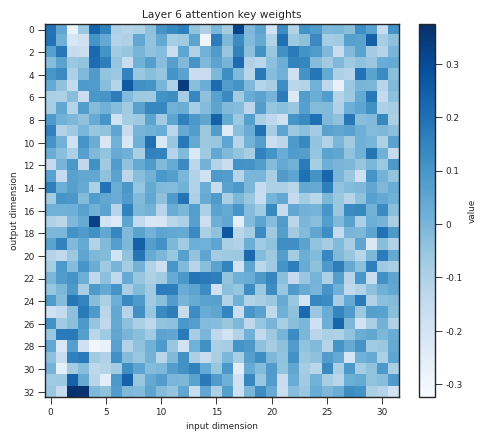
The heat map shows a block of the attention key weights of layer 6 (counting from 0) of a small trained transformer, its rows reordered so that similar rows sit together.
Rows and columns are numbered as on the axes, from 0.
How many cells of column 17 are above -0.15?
27
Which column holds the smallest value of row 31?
5
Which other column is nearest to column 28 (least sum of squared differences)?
24
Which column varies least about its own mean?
31
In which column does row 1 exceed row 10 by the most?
21
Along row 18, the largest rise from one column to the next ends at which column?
16
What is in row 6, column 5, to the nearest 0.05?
0.1
